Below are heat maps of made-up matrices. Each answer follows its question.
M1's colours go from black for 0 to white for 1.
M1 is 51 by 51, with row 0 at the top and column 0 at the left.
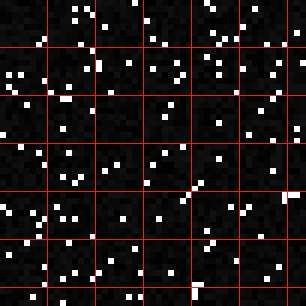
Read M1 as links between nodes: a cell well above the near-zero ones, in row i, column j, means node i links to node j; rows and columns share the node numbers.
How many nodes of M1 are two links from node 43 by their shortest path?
2
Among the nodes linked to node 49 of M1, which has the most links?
node 32
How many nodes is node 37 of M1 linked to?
1
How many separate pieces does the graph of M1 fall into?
2
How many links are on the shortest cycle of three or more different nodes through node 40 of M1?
5
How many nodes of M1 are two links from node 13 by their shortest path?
6
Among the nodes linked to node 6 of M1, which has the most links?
node 7
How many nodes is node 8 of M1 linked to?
1
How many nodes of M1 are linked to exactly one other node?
12
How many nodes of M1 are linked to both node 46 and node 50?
1
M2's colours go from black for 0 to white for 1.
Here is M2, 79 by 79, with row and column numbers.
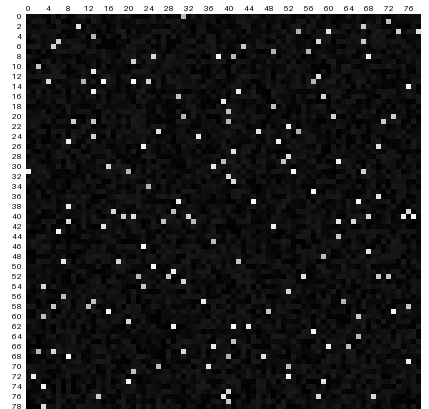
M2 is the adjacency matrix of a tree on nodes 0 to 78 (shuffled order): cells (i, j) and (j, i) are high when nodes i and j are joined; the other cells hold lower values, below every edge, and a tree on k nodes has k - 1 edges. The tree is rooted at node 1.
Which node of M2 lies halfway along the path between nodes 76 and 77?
41
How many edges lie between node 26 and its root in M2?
4
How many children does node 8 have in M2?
3
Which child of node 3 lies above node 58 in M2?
60
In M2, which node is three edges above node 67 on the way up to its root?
73
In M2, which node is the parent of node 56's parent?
49
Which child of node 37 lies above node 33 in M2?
30
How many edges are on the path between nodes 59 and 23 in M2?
8
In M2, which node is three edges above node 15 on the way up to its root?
40
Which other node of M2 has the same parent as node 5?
2
